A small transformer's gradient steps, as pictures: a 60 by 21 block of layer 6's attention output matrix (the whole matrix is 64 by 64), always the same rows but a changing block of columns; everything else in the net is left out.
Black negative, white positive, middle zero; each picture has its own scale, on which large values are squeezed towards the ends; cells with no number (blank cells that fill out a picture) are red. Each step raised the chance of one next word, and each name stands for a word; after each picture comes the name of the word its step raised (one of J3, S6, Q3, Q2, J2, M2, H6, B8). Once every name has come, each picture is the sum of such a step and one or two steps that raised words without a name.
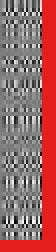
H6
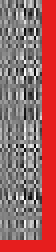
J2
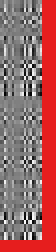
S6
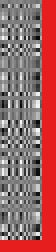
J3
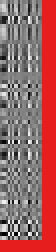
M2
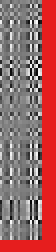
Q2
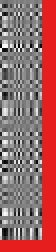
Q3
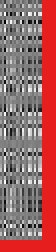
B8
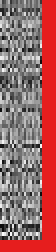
M2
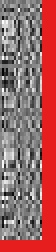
Q2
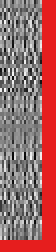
Q2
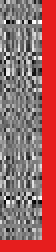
Q2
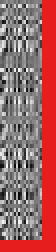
B8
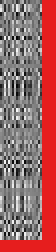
S6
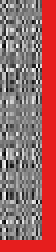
Q3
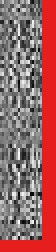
Q2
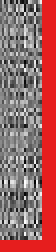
H6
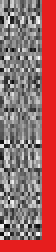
M2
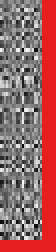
S6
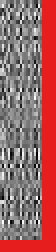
J2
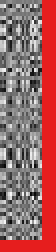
Q2
